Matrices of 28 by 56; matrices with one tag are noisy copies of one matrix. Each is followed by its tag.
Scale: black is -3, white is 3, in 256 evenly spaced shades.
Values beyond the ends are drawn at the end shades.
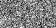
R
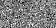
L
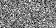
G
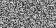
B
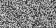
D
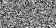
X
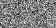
B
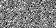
G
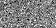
L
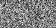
G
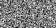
R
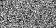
D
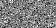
B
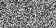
L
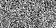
G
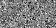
X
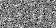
R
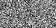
L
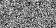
X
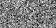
D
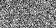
L
